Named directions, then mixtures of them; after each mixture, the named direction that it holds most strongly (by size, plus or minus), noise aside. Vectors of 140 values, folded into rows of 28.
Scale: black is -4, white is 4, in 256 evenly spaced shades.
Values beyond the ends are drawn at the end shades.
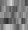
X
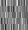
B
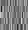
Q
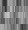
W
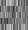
B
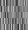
B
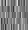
B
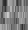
W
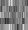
X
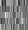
B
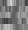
X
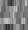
X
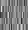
Q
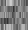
X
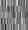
B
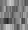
X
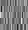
Q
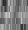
W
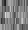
W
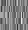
Q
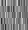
B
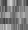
W
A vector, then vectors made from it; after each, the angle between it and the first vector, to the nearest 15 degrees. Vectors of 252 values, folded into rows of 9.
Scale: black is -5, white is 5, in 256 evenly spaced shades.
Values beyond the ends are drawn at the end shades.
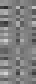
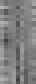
120 degrees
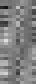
30 degrees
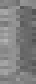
60 degrees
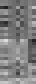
45 degrees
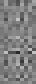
105 degrees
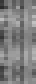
75 degrees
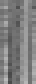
105 degrees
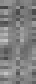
30 degrees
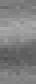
75 degrees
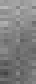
120 degrees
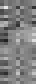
150 degrees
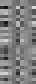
15 degrees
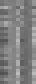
135 degrees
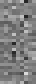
75 degrees
